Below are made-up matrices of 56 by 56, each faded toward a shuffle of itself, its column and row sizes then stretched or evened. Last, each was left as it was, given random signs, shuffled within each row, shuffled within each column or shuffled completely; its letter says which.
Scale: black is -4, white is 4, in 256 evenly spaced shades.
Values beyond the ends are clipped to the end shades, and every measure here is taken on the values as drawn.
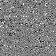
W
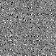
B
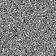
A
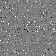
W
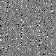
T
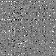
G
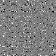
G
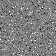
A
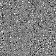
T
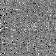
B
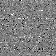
W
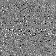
W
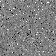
A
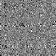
G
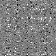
G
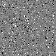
T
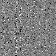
T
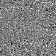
B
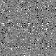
G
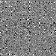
G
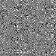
G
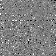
B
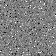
A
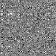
G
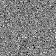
W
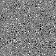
B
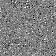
A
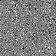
T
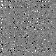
B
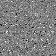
W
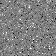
A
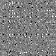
G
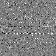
W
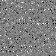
W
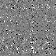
B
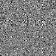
B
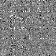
B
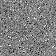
A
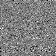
W
